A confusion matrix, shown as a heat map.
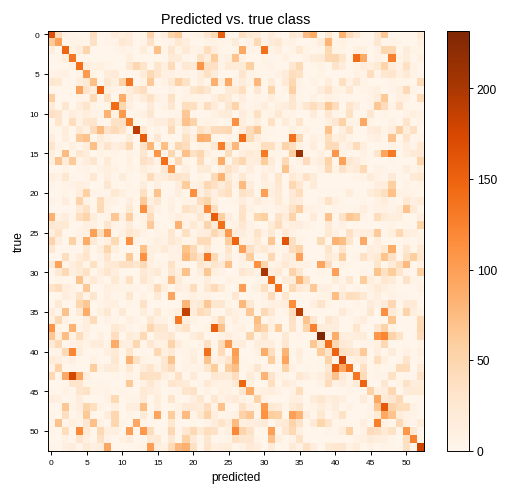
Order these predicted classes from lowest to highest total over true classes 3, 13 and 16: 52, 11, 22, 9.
9, 11, 52, 22
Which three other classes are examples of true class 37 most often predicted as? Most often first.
23, 0, 3
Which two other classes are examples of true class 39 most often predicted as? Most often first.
25, 9
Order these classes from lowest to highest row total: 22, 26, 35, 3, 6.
22, 3, 6, 35, 26
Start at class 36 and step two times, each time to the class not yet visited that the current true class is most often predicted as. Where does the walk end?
24
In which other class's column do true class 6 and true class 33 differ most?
11
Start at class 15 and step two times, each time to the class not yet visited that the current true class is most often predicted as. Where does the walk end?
19
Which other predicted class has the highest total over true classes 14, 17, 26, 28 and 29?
33
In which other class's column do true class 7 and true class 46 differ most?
4
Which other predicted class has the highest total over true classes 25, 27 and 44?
8
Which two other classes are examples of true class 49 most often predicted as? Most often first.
46, 12
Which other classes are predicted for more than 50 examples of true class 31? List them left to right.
4, 17, 35, 44
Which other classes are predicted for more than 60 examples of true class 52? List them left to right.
8, 14, 18, 19
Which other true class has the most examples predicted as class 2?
43
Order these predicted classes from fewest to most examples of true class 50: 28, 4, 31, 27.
28, 27, 31, 4
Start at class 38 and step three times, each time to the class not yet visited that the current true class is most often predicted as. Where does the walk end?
40
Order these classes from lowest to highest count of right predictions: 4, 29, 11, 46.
46, 29, 11, 4
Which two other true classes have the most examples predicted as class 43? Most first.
3, 23
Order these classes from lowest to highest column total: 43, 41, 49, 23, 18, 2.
49, 43, 18, 2, 41, 23
